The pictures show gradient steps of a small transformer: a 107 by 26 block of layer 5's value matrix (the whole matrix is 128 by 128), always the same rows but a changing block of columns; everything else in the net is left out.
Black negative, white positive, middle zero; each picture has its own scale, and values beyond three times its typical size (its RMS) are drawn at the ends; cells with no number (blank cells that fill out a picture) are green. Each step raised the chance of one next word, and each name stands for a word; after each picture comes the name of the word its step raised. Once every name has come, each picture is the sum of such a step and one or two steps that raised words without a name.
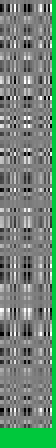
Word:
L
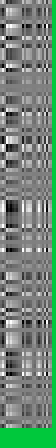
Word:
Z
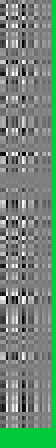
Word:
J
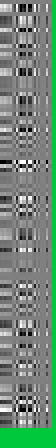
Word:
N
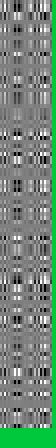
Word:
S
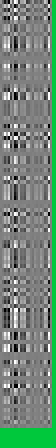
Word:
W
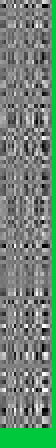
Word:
J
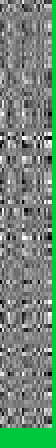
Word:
S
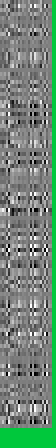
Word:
N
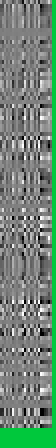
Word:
L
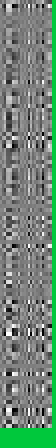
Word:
L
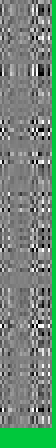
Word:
N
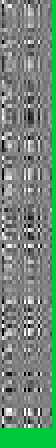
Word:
L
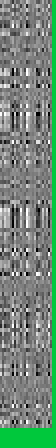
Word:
Z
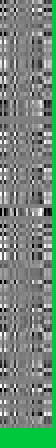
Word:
W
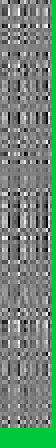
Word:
Z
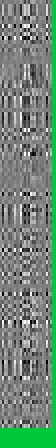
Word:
Z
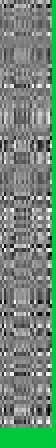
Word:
N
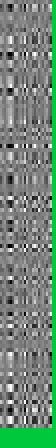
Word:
N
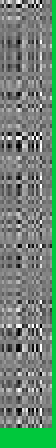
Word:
W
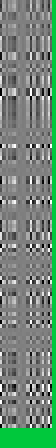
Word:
S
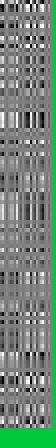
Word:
Z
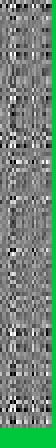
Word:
N
